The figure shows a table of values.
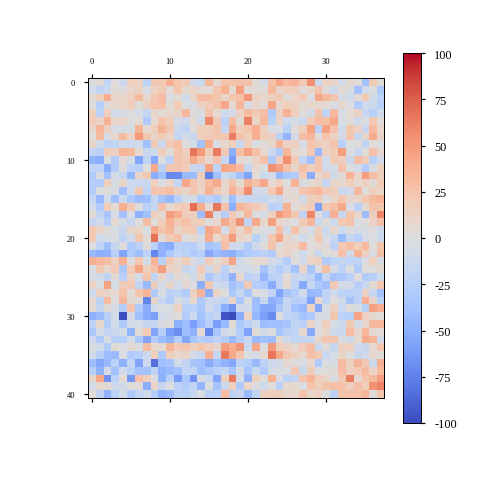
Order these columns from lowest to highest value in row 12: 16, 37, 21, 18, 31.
16, 18, 31, 21, 37
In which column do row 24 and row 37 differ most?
9
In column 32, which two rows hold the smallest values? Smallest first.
20, 25
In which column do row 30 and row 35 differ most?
17
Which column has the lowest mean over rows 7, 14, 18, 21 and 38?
2
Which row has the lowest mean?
30
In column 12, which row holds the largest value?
13
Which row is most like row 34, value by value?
18
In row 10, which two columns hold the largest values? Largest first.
25, 13
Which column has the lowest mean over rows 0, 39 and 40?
7
